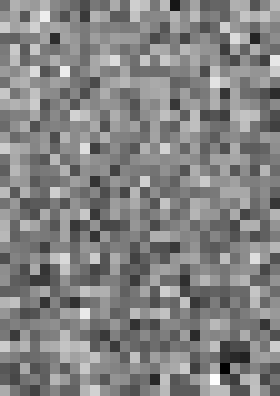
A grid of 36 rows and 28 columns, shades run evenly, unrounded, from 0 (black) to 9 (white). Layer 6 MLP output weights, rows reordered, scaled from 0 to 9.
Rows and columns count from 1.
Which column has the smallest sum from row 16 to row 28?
5
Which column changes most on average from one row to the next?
10
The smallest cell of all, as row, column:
34, 23
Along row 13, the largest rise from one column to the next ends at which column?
7
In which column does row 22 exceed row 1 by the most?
18
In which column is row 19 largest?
17
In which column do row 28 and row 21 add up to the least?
8
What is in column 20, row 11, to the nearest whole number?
7
